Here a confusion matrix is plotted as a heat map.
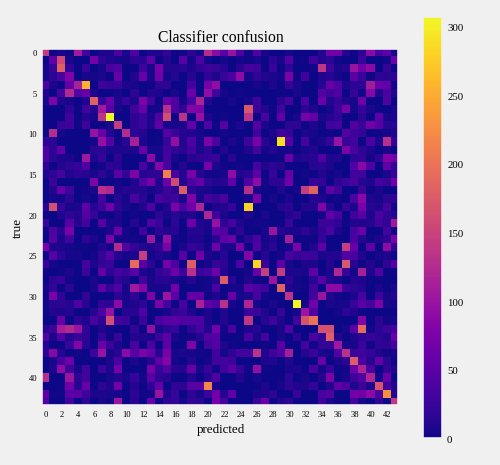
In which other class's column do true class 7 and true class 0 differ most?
25
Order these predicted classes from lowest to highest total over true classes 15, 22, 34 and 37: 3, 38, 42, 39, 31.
31, 42, 38, 3, 39
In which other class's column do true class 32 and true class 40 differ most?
0
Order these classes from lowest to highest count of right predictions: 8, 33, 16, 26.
16, 33, 26, 8
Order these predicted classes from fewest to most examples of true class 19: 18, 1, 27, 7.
27, 7, 18, 1
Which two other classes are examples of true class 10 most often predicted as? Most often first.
1, 6
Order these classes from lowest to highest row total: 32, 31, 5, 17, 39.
32, 5, 39, 17, 31
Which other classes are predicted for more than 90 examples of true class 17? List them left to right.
7, 8, 25, 32, 33
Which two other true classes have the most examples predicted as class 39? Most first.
34, 27
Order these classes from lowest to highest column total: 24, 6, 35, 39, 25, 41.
24, 6, 41, 35, 25, 39
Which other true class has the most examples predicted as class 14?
42
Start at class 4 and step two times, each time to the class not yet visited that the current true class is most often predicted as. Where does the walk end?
3
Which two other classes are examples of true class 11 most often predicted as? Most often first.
29, 42
